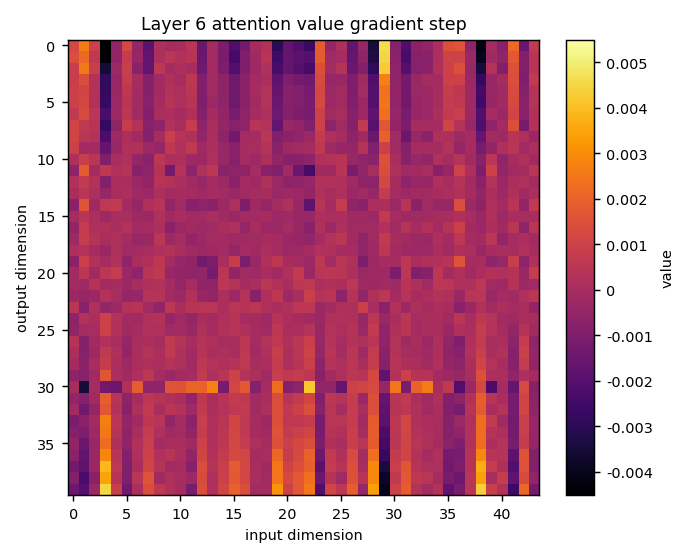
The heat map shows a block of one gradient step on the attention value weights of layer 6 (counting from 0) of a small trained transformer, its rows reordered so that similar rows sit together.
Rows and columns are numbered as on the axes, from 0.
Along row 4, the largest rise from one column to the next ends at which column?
29
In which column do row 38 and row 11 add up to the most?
3
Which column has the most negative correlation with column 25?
11
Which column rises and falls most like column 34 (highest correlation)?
18
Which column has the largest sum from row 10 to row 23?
1
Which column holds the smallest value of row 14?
22
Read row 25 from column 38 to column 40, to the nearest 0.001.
0.001 0 0
